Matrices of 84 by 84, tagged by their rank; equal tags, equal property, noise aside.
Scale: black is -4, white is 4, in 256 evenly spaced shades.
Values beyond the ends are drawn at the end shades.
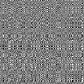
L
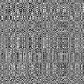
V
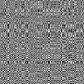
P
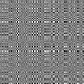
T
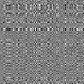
P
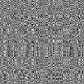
V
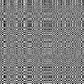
T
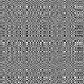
P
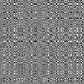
P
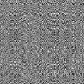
V
